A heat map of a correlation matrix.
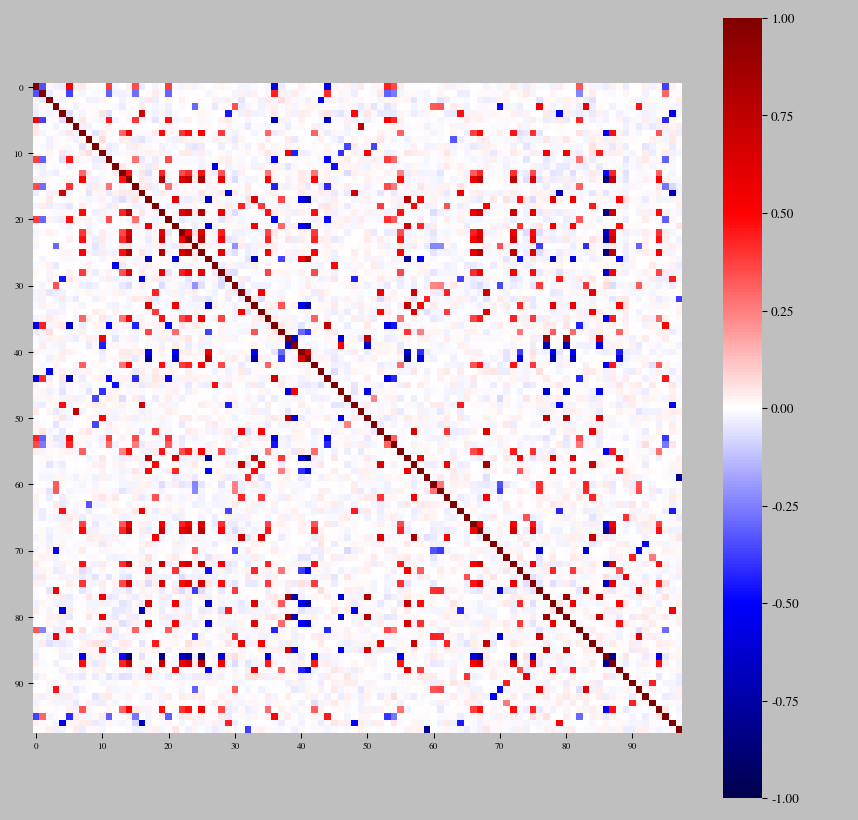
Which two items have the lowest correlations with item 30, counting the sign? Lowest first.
70, 24
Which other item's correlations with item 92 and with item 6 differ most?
49
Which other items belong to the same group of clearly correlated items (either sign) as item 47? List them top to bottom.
9, 51
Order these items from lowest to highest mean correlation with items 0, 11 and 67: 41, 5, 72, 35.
41, 35, 72, 5
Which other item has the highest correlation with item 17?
56
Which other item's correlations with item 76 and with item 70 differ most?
83
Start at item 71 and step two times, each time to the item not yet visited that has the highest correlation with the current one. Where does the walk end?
93
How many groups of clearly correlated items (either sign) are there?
16
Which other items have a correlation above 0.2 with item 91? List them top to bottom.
3, 30, 60, 61, 76, 83
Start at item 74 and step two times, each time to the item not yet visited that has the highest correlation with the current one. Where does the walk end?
65
